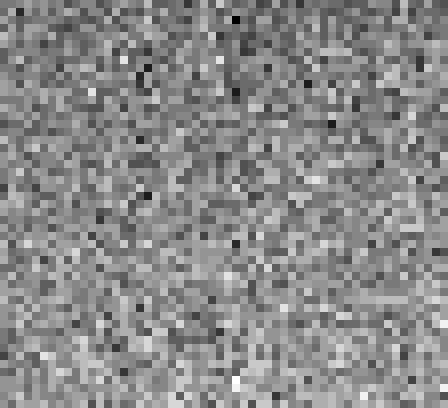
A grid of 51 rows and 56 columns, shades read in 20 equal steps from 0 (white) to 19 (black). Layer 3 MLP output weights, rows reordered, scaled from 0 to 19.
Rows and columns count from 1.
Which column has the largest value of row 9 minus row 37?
53
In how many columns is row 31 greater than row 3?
13
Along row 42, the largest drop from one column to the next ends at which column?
20
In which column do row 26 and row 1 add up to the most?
24
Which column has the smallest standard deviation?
2
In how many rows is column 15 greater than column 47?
13
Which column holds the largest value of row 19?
34
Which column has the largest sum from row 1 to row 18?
30
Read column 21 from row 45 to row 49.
5 7 9 9 9
